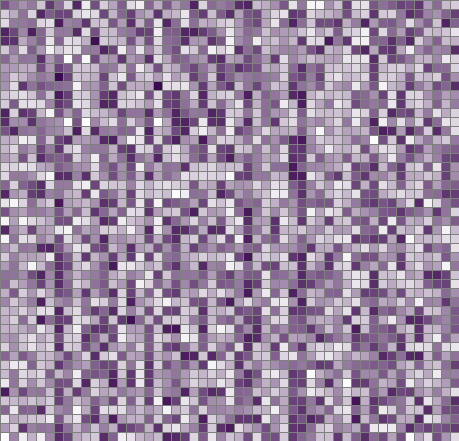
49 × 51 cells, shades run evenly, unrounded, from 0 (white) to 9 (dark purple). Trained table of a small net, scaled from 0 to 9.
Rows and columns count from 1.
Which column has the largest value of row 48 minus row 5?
26
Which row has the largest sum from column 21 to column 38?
31
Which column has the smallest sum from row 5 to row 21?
16
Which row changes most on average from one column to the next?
14
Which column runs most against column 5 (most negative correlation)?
19
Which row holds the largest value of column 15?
36
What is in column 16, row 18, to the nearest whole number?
5
